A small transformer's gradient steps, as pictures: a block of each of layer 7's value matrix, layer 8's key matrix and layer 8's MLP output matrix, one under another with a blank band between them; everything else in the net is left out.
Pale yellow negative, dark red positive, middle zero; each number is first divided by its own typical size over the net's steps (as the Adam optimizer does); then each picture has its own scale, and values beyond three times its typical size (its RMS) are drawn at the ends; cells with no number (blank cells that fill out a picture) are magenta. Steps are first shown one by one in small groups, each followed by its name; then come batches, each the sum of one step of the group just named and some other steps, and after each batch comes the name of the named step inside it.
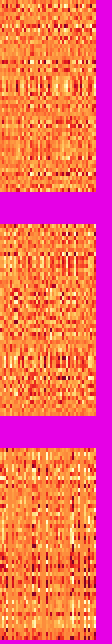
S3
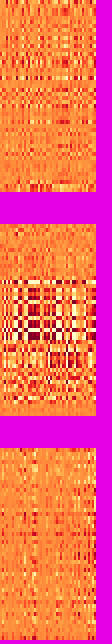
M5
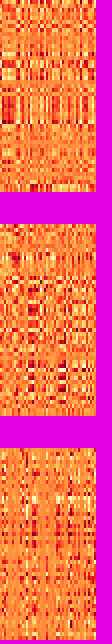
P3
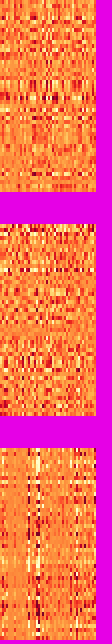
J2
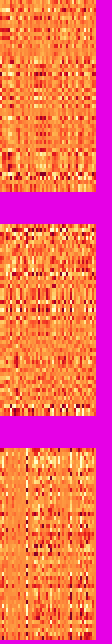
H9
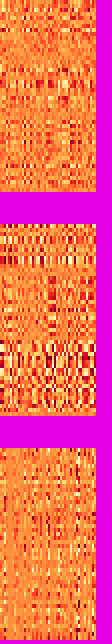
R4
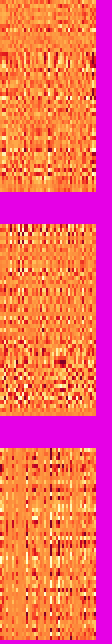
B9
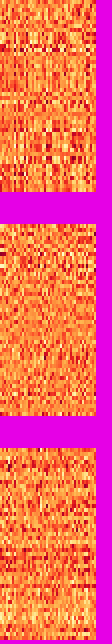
S3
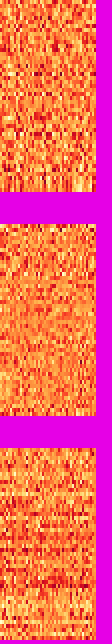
H9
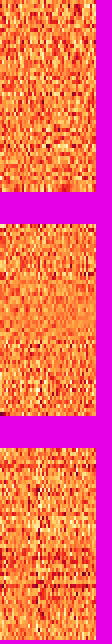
J2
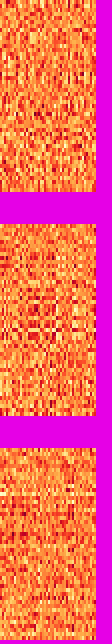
M5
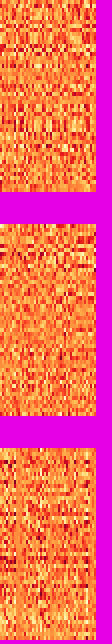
P3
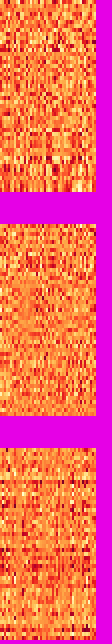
S3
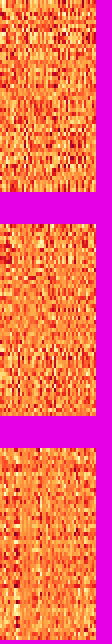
R4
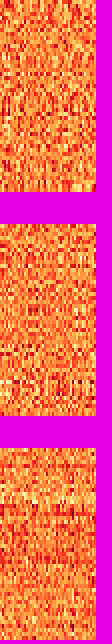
P3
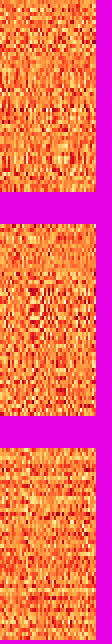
P3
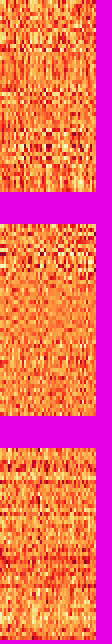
S3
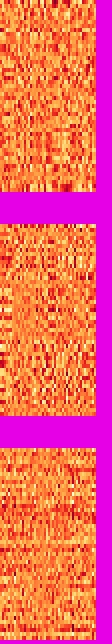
R4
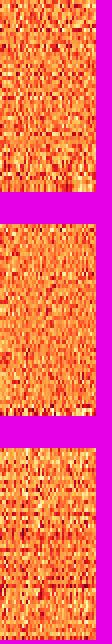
H9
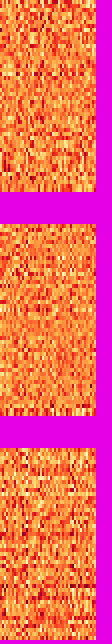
H9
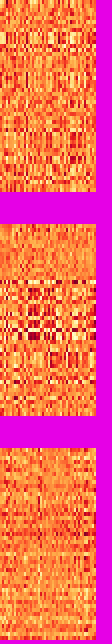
M5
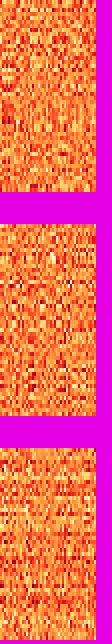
P3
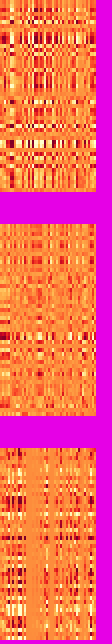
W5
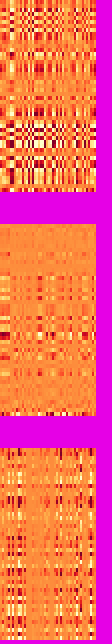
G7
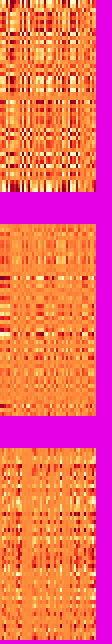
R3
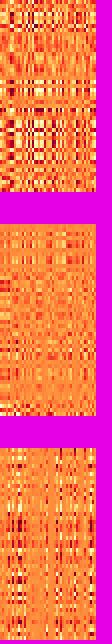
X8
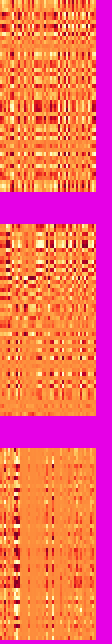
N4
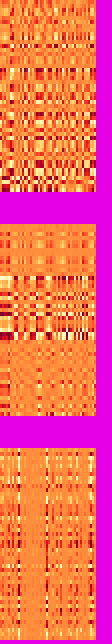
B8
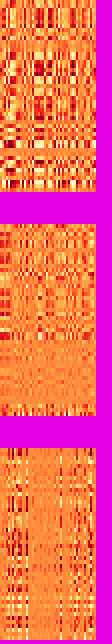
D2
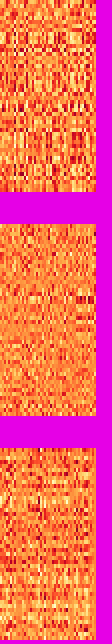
X8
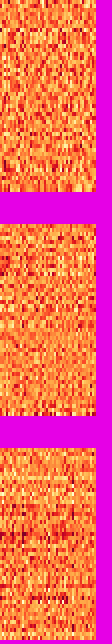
B8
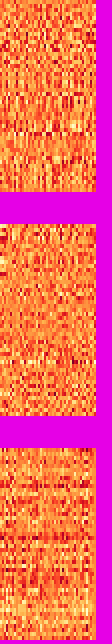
W5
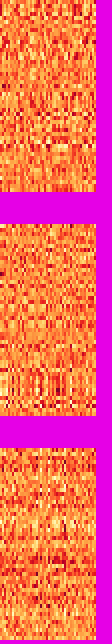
W5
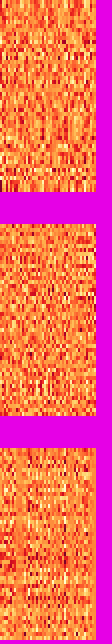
D2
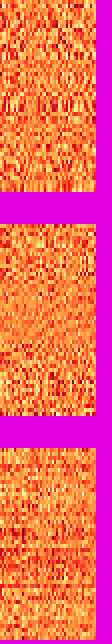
N4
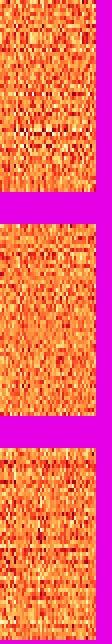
W5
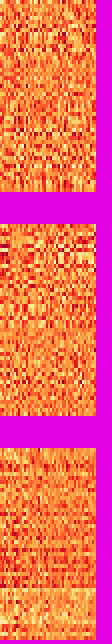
N4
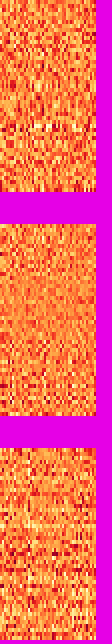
G7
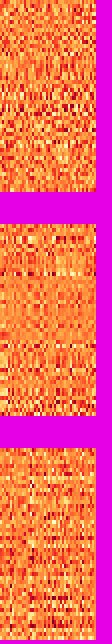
G7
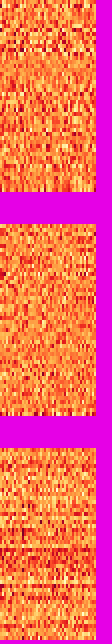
R3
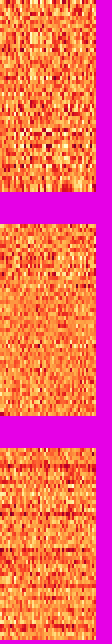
R3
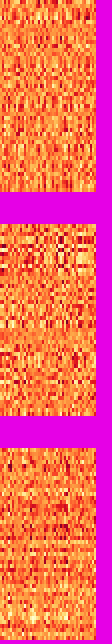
W5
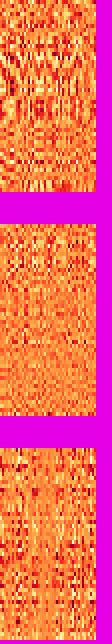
X8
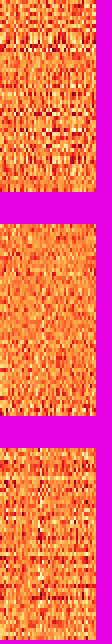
B8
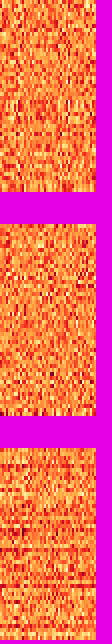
N4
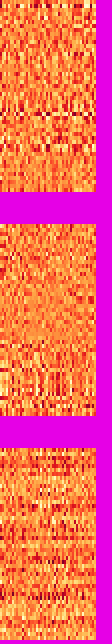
W5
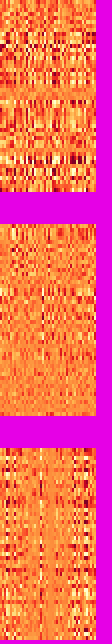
G7
